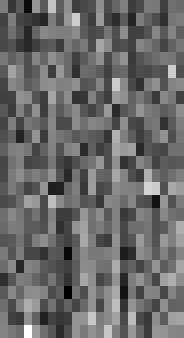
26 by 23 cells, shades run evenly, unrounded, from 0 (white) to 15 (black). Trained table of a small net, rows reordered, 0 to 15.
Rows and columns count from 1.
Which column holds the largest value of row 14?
9
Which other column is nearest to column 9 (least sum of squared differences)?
16
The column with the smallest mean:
15
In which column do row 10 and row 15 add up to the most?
8
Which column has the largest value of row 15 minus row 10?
7
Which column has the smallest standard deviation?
1
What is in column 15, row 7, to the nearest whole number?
3
